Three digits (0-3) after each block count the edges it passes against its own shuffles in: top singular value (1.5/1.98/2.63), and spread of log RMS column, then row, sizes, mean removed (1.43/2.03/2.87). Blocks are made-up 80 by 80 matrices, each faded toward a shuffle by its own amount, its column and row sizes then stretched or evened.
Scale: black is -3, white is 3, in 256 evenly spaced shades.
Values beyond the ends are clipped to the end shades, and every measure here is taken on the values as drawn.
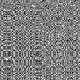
3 0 1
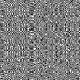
3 2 1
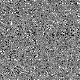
0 1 2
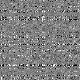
2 1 3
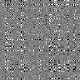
2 3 3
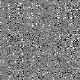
1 3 2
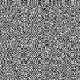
3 0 1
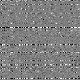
3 1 3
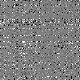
2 2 3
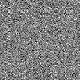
2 0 0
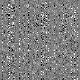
1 3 1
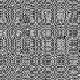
3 0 1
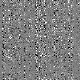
0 3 2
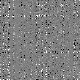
0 3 2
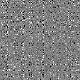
2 2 2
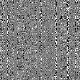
2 3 1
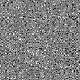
2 0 1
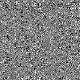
1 2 2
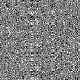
2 1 0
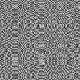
3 1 0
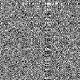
2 1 1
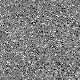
1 0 2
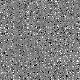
1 2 1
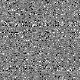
1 1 3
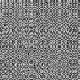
3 1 1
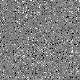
1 1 1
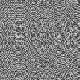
2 0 0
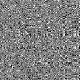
2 1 2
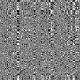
3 3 2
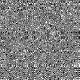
2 1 1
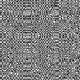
3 0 2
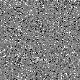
1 1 1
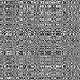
3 1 3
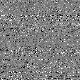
0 0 3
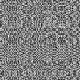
3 1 0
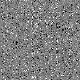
1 2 0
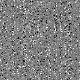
1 2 0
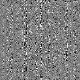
0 3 0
